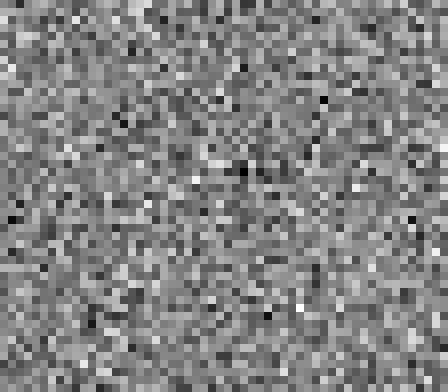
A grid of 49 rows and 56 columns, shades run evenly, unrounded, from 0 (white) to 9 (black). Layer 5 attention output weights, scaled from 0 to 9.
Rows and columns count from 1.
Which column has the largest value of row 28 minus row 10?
2
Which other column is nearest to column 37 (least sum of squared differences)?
48
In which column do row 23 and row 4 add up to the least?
25
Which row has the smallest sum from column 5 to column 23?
28
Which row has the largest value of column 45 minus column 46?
21
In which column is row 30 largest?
53
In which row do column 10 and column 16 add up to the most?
16
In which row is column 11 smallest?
46
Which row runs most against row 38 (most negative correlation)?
49
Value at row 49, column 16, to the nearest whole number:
3
